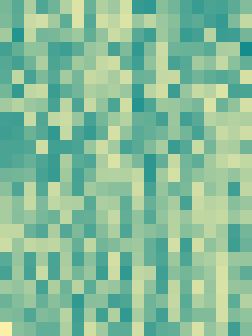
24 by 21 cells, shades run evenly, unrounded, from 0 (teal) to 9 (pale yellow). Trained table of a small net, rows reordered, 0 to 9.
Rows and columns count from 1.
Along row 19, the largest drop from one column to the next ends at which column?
11
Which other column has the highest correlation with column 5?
3
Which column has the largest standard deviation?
12
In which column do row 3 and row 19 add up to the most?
10
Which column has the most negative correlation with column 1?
20
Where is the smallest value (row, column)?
4, 21
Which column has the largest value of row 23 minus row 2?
19
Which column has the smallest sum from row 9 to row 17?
13
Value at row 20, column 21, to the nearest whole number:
3
